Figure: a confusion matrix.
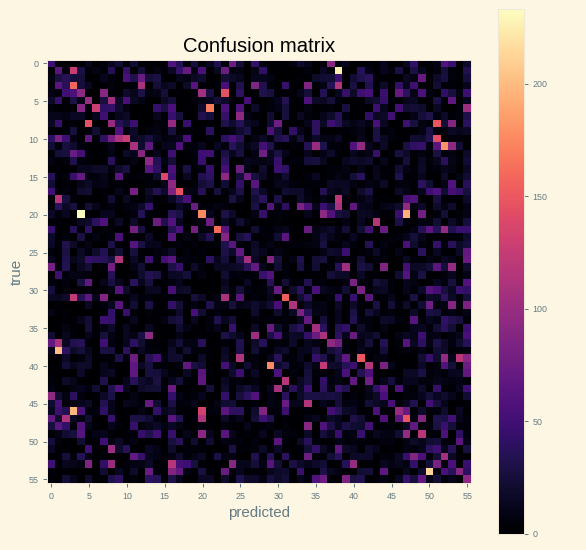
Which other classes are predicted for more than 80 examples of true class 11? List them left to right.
35, 41, 52, 53
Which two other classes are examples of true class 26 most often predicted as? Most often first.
9, 29
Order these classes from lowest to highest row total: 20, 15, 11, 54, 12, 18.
18, 12, 15, 54, 20, 11
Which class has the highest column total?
16
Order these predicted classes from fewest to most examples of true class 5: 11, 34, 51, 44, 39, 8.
39, 11, 51, 44, 34, 8
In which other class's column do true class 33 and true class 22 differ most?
52
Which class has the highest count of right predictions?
20
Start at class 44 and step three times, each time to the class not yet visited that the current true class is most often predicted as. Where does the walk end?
1
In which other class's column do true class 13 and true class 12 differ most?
28
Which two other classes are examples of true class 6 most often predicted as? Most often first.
21, 55
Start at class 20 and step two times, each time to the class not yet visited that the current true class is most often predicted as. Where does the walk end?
23
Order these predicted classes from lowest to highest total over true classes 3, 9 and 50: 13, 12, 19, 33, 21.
13, 33, 21, 19, 12
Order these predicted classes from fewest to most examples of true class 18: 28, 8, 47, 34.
34, 8, 28, 47
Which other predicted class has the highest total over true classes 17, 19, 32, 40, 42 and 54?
50
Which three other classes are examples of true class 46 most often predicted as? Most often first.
3, 20, 28
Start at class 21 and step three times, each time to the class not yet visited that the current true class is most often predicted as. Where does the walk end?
41
